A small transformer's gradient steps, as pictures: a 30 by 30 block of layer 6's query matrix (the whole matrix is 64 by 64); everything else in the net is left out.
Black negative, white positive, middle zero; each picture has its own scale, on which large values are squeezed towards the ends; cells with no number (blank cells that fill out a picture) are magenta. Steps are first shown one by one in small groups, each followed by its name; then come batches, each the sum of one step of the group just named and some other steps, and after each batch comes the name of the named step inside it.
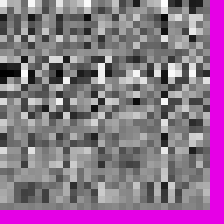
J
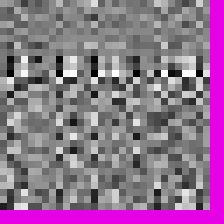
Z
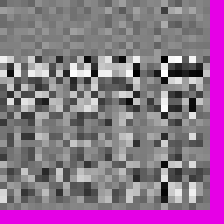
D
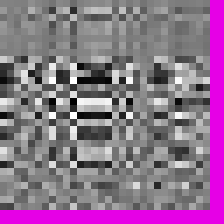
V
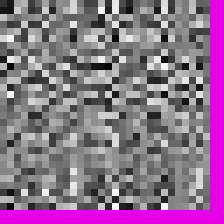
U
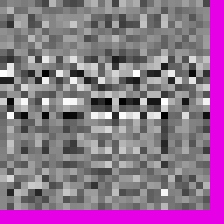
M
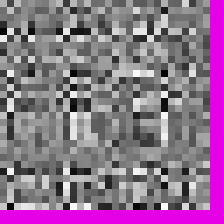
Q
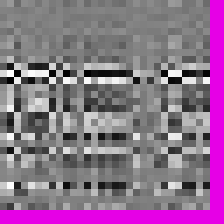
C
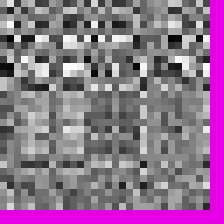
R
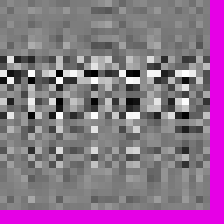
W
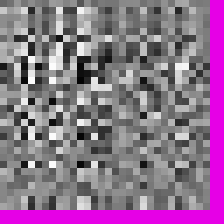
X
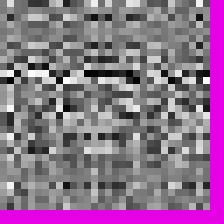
C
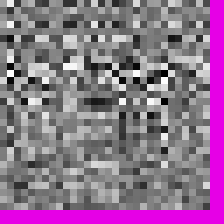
R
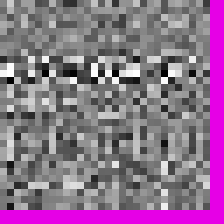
M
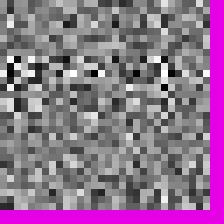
Z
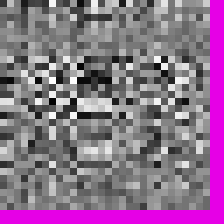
V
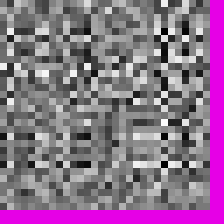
D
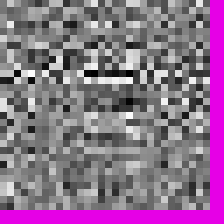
C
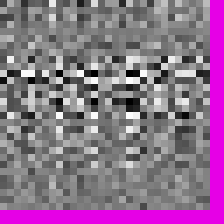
W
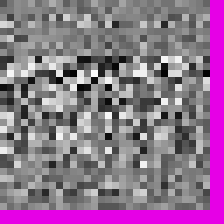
M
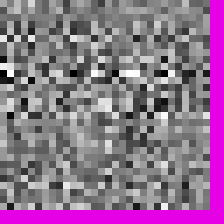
Q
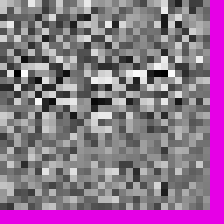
J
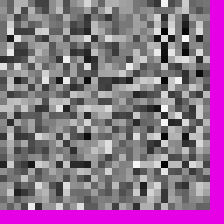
D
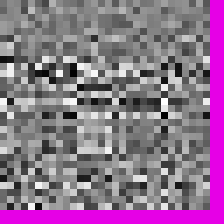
M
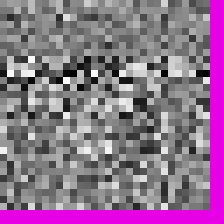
J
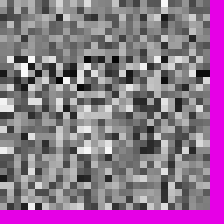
J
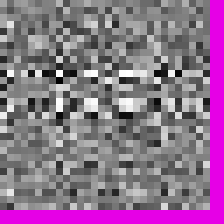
Q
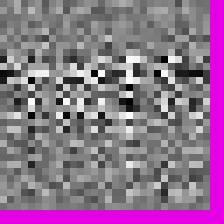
D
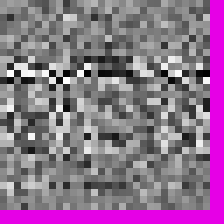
C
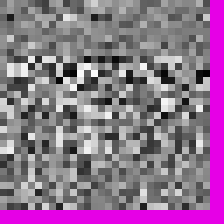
M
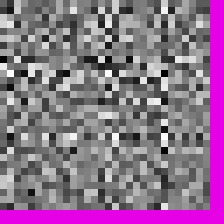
U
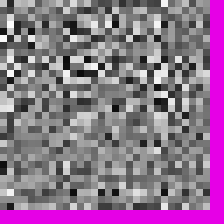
Q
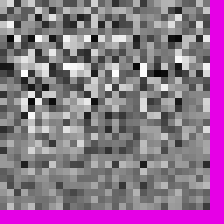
R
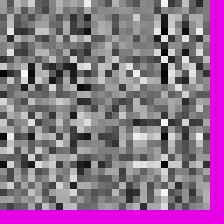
J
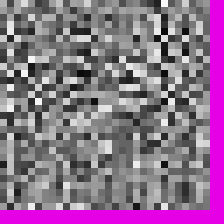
Q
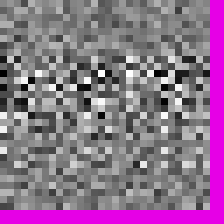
Z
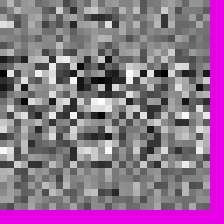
V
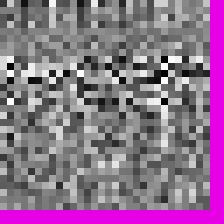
D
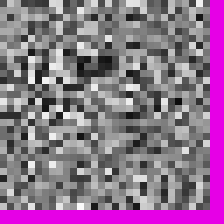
X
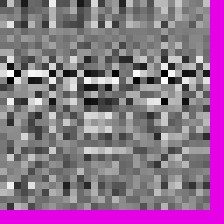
C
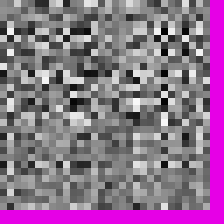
Q
